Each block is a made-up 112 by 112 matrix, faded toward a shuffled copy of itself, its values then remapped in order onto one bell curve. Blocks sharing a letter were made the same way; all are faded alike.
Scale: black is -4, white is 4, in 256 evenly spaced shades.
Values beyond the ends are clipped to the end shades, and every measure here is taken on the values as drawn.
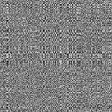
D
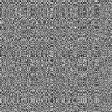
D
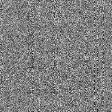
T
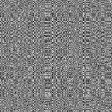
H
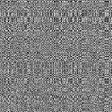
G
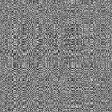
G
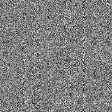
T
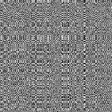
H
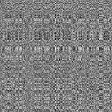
D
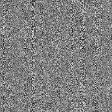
T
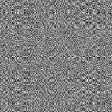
D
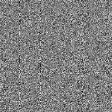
T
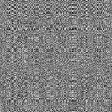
D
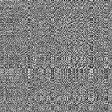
D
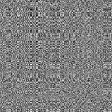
G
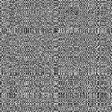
G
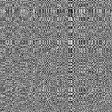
H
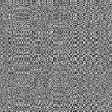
G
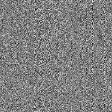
T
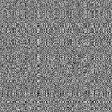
D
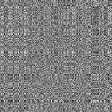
D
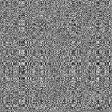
D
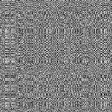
G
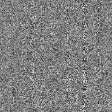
T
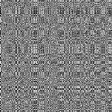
H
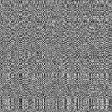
G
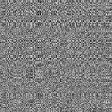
D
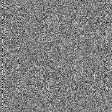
T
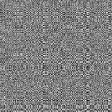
G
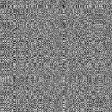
D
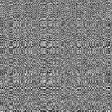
G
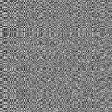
H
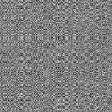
G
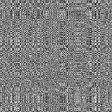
H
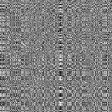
H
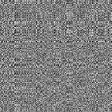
D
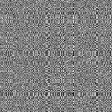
H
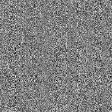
T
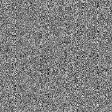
T
